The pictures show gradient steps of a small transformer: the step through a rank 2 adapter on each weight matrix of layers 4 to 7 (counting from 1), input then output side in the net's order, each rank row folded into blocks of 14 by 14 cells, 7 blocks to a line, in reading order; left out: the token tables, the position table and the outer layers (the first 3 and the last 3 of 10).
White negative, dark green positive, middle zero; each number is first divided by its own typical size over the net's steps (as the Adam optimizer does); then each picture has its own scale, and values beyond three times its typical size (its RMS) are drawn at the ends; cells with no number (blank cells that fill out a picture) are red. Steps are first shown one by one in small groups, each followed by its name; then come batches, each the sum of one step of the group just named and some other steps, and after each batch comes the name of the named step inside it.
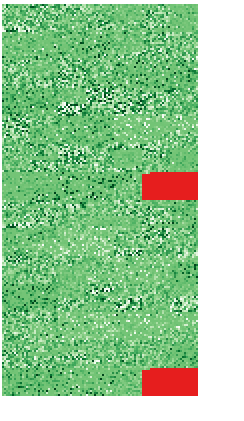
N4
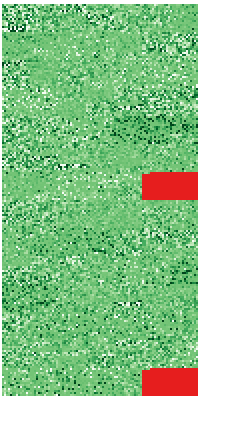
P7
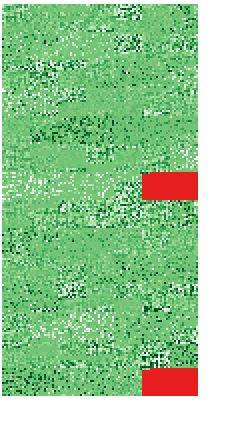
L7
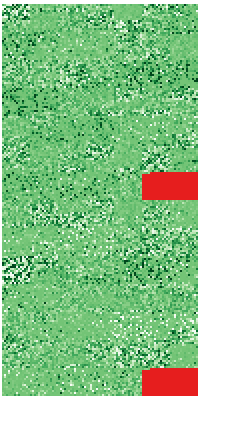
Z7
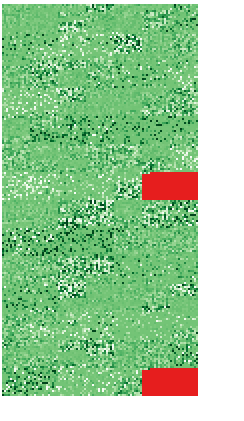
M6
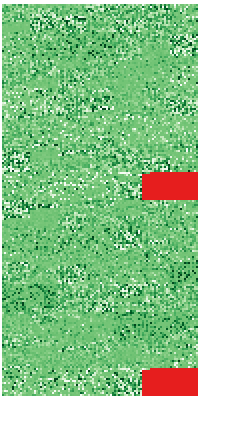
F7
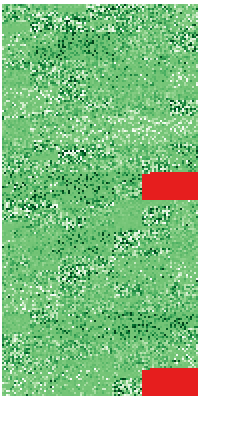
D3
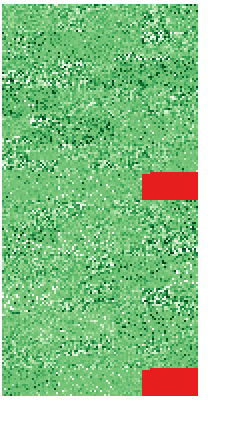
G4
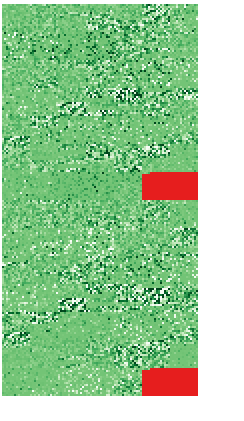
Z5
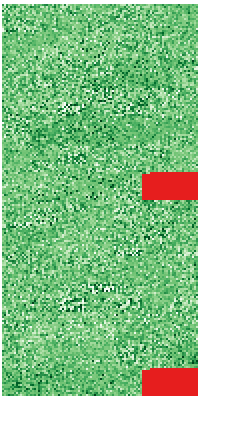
N4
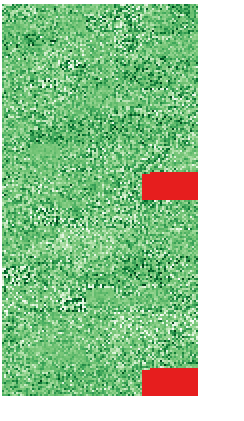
Z7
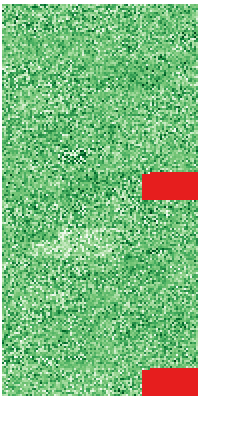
D3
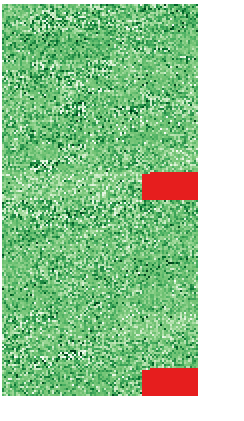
M6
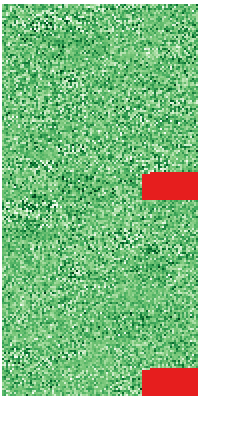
D3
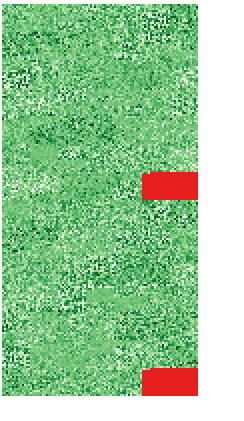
Z7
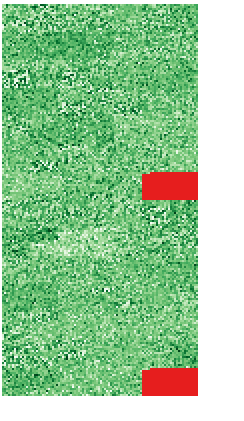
N4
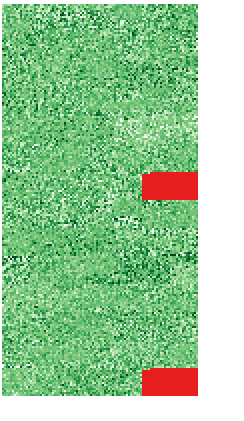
Z7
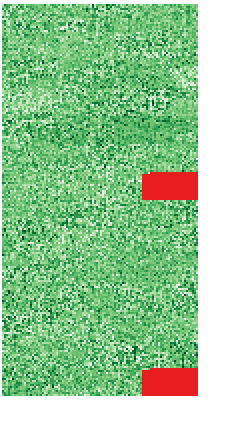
M6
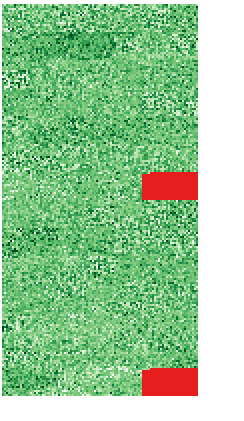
P7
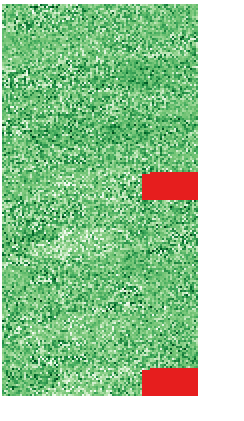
F7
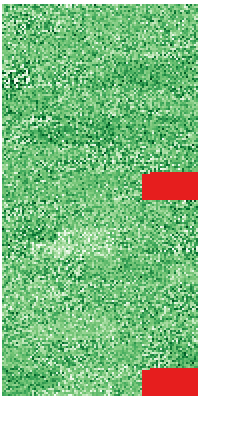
G4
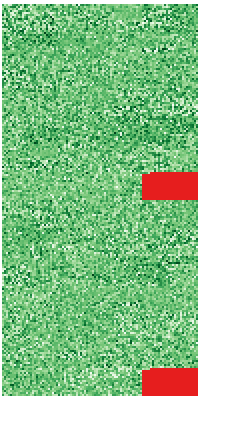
P7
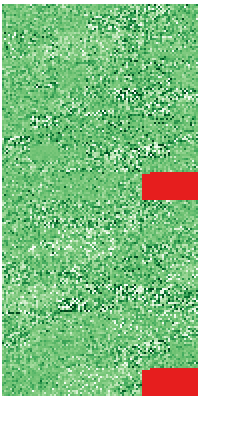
Z5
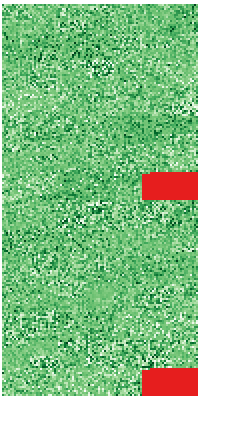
M6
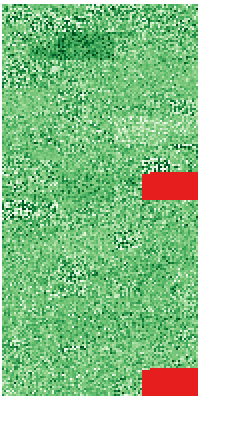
D3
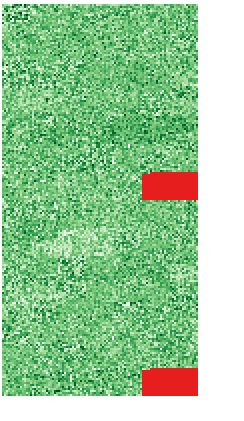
P7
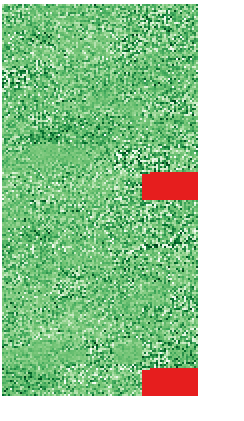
L7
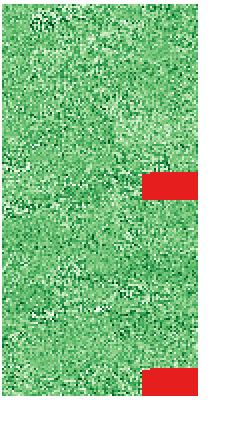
F7
